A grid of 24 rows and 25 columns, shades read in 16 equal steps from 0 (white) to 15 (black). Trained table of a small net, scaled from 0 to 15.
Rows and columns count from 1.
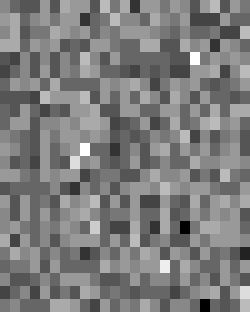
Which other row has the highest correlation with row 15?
21
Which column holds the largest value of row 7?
16
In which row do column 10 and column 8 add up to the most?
15
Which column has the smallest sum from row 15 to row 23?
17
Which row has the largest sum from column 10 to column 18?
6
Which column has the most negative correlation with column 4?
9
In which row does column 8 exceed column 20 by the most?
5
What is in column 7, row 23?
8
